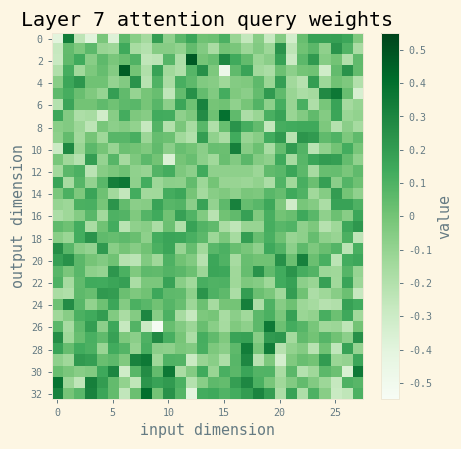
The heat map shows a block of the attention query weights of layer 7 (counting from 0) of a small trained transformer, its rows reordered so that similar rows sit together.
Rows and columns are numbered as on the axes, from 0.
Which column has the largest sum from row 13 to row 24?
5
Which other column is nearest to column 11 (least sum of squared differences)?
18
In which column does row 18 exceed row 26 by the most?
9
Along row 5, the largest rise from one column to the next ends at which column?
24
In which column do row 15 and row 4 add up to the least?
21
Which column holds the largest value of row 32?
8
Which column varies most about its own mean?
0
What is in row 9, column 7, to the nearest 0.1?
0.1
